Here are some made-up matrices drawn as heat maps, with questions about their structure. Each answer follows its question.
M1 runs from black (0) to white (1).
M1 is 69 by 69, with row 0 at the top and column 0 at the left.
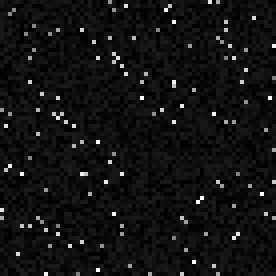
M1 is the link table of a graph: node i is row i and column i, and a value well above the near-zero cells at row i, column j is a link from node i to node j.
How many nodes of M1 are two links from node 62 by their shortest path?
1
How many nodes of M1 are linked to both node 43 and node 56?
2
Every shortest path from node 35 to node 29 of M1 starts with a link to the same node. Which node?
node 24
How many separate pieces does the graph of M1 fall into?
12
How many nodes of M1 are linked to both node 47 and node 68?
1
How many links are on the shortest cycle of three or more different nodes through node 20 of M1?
5
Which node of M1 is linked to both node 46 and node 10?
node 55
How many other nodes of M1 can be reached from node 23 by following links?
4
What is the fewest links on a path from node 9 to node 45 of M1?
2
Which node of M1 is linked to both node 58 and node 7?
node 14
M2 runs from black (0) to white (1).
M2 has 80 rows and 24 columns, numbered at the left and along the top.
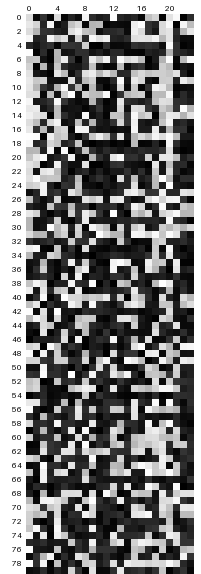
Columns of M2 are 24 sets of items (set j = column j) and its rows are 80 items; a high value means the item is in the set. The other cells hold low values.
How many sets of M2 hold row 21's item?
6
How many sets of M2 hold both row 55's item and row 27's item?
1
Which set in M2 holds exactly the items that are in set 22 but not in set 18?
23
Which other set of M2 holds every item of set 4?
0
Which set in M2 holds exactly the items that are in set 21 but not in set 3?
12
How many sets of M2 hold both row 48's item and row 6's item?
3
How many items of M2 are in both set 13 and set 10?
6
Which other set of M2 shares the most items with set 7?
15
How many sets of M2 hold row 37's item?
3
